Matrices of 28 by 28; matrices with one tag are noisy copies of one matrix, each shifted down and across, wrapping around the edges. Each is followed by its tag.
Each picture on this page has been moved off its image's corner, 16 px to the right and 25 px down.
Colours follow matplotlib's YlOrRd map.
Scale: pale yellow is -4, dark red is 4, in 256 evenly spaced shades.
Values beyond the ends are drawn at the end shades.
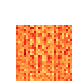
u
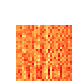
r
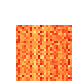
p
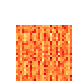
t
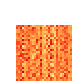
p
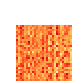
u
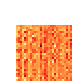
u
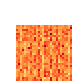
t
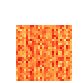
u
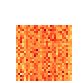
p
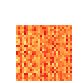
u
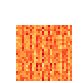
t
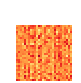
u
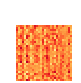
u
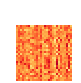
r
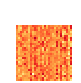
u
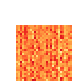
u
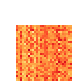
p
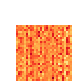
u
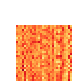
r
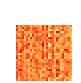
u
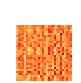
t
